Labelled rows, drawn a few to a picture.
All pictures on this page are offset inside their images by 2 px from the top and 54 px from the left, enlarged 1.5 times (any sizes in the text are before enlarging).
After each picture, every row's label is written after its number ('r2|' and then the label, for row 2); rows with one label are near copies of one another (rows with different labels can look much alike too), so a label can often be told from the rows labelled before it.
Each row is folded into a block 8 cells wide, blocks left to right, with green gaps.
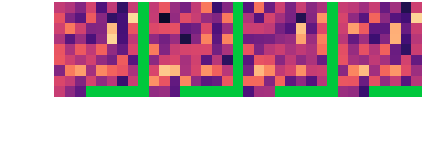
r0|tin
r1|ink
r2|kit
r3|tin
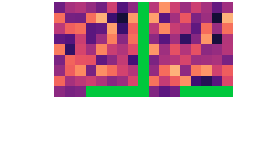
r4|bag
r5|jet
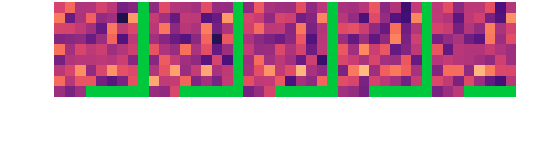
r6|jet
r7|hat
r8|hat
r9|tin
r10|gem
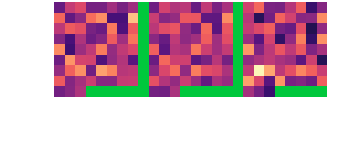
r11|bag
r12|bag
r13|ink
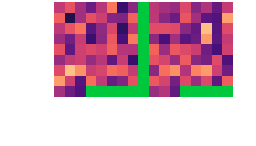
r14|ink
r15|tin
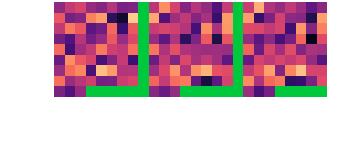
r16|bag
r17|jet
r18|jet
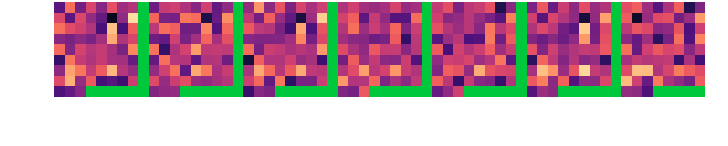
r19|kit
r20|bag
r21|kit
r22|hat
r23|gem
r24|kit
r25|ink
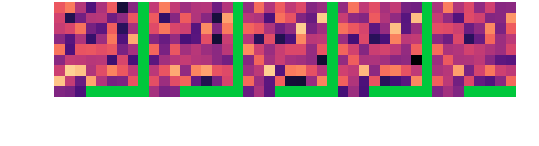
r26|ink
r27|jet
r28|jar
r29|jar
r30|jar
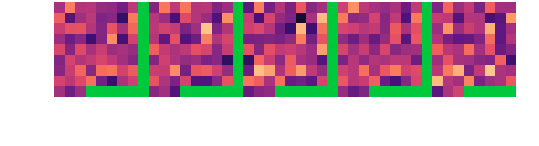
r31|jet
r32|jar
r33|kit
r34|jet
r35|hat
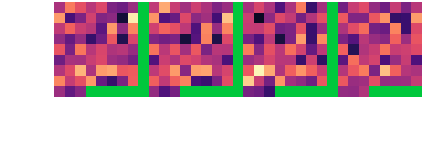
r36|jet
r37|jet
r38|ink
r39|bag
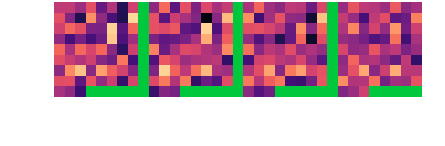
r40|tin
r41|kit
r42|jet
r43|hat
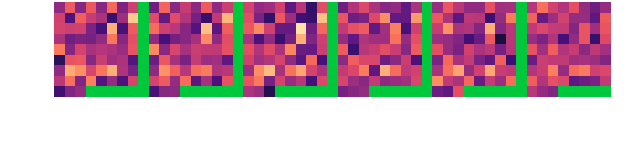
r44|kit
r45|kit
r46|tin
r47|bag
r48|hat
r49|jet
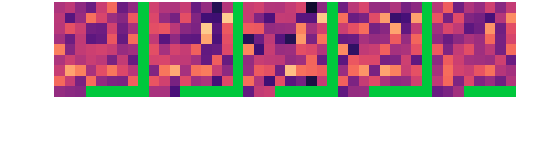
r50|ink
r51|tin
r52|gem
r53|bag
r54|kit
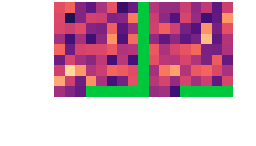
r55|ink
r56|tin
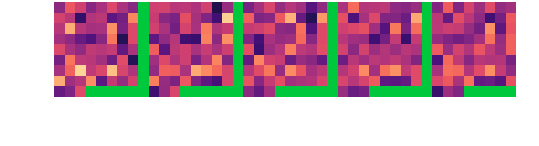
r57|hat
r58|gem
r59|bag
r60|jet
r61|kit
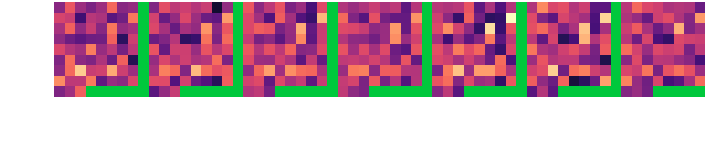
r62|hat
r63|gem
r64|tin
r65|tin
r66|tin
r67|jar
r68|jar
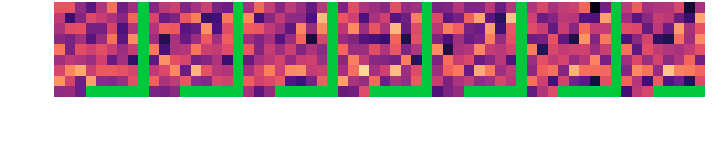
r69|ink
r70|bag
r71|jet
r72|hat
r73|bag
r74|gem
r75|gem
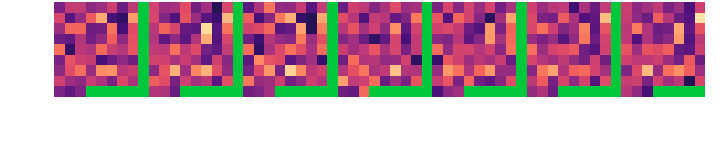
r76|bag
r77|tin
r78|bag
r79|hat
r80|kit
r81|tin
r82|tin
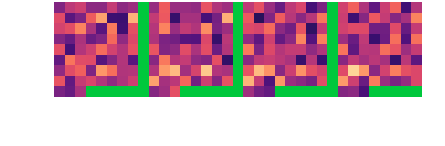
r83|bag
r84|hat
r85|ink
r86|ink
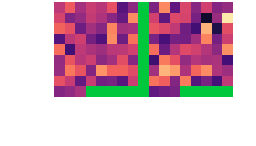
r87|gem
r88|kit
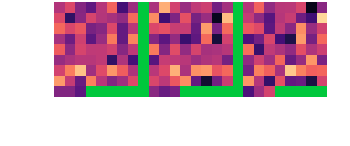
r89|ink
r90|jet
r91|gem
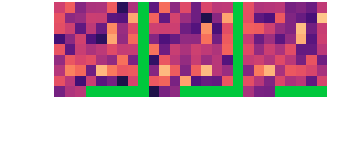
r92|gem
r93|kit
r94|tin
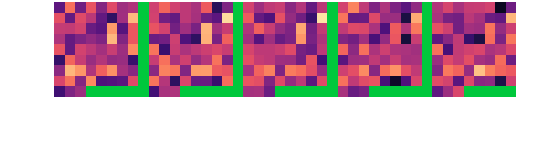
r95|kit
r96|gem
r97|tin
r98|jet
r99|gem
